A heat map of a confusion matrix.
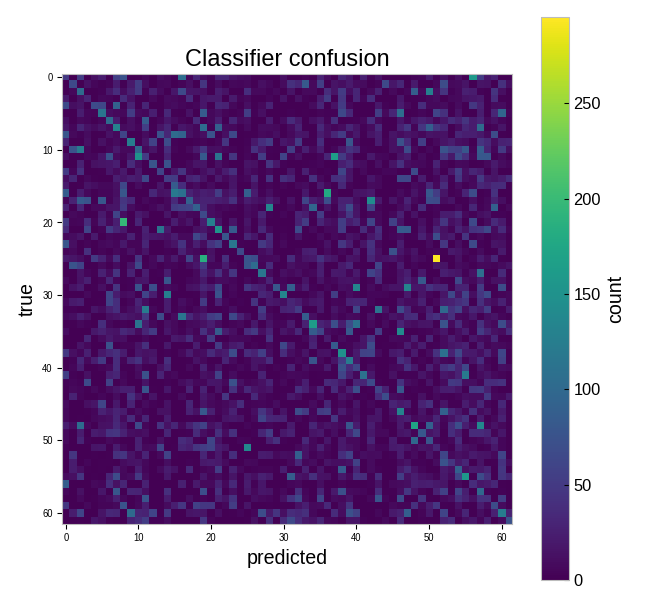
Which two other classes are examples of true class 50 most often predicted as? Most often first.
48, 20
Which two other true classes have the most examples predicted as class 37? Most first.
11, 34
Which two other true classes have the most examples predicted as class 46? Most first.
35, 5
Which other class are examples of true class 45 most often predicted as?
5
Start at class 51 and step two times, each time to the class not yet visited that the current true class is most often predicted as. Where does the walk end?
19
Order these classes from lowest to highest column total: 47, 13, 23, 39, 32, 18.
13, 18, 32, 47, 23, 39
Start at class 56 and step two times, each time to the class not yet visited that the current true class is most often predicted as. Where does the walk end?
16
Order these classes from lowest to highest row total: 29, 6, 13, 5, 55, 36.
36, 13, 6, 5, 55, 29
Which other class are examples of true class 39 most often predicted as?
34
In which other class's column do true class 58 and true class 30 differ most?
14
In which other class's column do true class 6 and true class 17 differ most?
42
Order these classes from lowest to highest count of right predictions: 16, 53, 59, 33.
53, 59, 33, 16
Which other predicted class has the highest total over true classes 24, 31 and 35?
46
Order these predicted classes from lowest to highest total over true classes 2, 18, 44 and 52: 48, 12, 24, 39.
24, 12, 48, 39
